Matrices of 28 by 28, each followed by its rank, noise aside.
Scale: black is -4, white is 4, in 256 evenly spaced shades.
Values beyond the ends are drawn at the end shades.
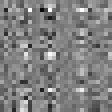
three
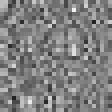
four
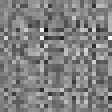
three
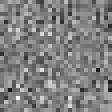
eight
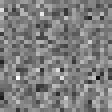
six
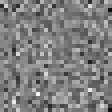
eight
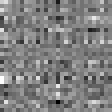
three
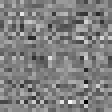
four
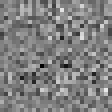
six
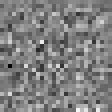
six
